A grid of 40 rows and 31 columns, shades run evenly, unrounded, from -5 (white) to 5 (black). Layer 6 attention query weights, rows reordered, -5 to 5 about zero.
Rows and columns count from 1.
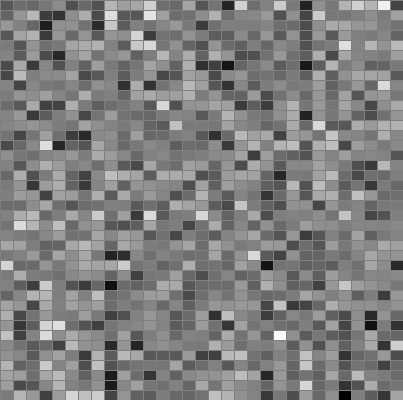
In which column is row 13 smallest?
25
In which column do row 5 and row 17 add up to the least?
12
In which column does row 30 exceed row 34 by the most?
22
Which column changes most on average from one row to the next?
2
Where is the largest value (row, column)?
40, 27
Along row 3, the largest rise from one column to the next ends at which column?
10
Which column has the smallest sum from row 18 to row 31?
8
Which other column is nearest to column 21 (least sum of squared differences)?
14
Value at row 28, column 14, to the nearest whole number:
-1
